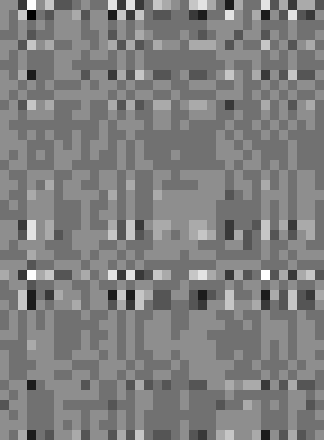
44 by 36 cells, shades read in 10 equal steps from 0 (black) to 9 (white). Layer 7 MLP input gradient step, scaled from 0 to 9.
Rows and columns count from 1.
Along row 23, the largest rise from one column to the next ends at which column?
4
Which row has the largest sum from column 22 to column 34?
28
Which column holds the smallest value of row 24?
26
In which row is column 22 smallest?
2
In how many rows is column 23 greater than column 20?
15
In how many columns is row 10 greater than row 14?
14
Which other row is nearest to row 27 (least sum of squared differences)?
42
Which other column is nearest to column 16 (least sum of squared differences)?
33
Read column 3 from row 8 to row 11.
6 4 5 3
